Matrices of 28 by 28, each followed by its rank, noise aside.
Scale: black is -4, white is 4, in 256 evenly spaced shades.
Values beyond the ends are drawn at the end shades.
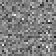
eight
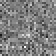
eight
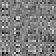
four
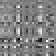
two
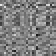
three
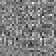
six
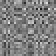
two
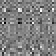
three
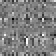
three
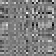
two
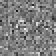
eight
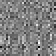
four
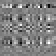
two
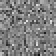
eight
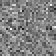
eight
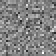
eight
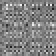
three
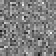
six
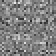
six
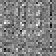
four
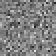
six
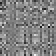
four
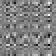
two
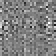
four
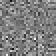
six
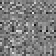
six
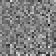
six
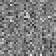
six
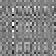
two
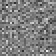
six
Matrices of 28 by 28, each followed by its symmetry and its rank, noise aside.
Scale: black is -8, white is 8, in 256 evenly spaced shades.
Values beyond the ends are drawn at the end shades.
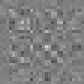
symmetric, rank two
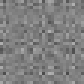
antisymmetric, rank two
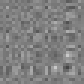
symmetric, rank two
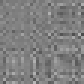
antisymmetric, rank two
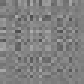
symmetric, rank two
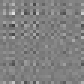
symmetric, rank one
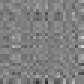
antisymmetric, rank two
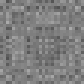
symmetric, rank two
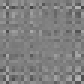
symmetric, rank one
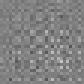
symmetric, rank two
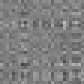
antisymmetric, rank two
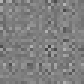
symmetric, rank three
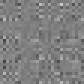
antisymmetric, rank two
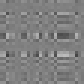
no symmetry, rank one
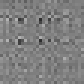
no symmetry, rank three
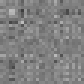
symmetric, rank two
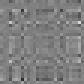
antisymmetric, rank two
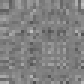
symmetric, rank three
